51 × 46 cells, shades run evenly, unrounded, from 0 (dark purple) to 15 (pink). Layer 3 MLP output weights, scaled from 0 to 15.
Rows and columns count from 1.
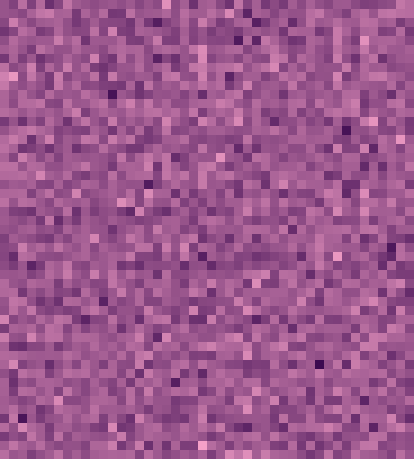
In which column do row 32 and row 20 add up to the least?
37
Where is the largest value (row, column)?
50, 23
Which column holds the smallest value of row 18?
20
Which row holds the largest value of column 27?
14
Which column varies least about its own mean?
12
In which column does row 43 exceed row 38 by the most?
18
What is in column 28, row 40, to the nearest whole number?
13
